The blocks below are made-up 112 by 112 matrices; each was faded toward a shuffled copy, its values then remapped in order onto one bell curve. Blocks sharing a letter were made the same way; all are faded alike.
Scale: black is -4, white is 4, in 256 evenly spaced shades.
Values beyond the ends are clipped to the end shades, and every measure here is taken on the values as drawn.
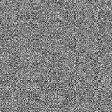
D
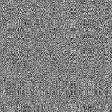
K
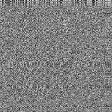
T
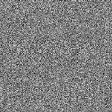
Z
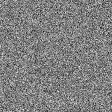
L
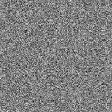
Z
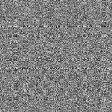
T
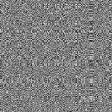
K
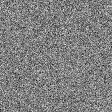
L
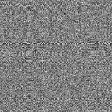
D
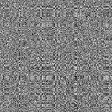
K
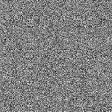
Z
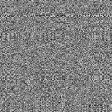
D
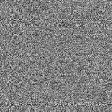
Z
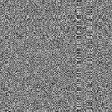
K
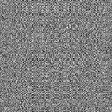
K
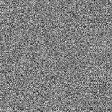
Z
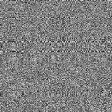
T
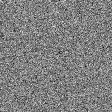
L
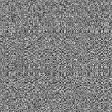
K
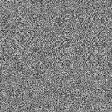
Z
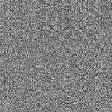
D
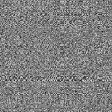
D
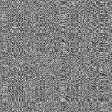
K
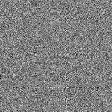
Z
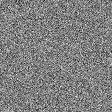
L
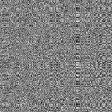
K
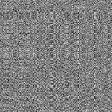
K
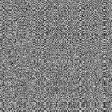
K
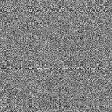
T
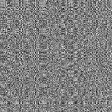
K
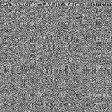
D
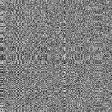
K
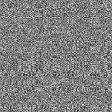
D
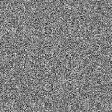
Z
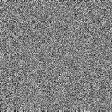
Z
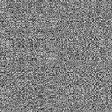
D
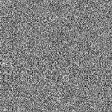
Z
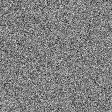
L
